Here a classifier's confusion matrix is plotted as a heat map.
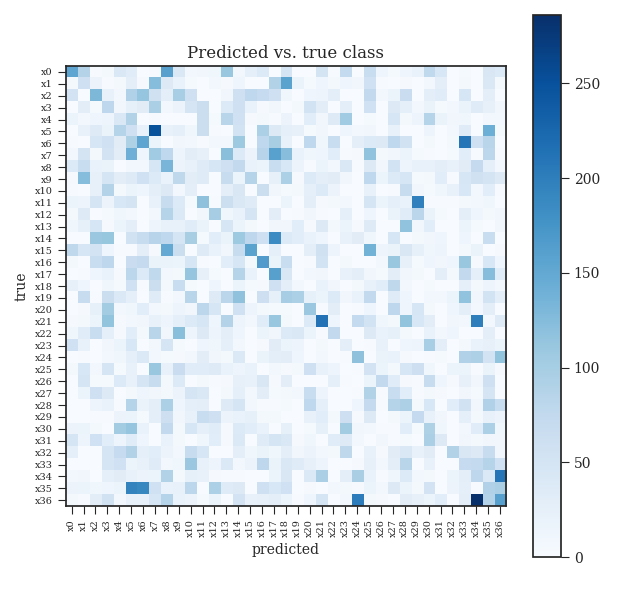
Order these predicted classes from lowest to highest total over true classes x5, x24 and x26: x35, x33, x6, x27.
x27, x6, x33, x35
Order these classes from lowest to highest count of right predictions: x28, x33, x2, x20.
x33, x28, x20, x2
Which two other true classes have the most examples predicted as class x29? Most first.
x11, x12
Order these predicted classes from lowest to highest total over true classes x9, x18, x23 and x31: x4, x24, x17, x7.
x24, x4, x7, x17
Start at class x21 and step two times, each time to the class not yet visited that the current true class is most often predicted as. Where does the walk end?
x36
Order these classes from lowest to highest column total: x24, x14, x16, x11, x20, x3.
x24, x20, x11, x16, x3, x14
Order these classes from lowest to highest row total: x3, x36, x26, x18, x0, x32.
x18, x26, x3, x32, x0, x36
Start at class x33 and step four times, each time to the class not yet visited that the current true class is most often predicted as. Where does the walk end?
x17
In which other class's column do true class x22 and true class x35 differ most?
x6
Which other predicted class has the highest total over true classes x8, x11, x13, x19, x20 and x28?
x14
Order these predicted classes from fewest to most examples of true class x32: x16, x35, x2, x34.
x2, x16, x34, x35
